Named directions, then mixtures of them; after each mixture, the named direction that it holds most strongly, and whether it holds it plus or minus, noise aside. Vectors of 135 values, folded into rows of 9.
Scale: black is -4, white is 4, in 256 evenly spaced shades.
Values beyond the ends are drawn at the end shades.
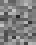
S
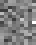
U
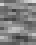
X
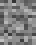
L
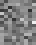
U, plus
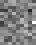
U, plus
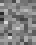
L, plus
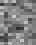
L, minus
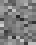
S, plus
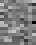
U, minus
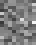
U, plus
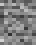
L, plus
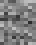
S, plus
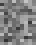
L, minus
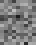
S, plus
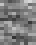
X, plus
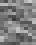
X, plus
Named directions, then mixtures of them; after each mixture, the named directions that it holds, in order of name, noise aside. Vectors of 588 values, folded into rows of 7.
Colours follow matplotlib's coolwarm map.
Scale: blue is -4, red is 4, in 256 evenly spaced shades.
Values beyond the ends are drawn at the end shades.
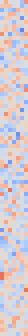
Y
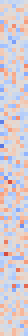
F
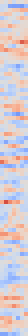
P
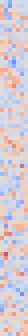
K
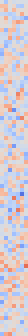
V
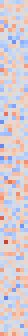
F, P.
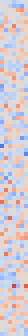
F, P, V.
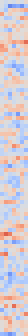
K, P.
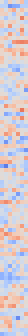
P, Y.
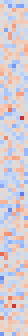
K, P, V.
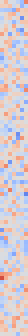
Y.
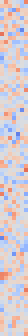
Y.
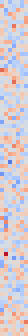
F, K, Y.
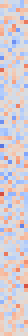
F, V, Y.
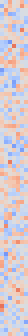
K, Y.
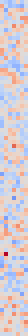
F, K, P.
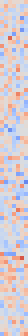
F, V, Y.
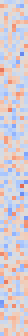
K, V, Y.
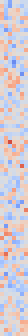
K.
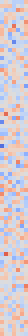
F, Y.
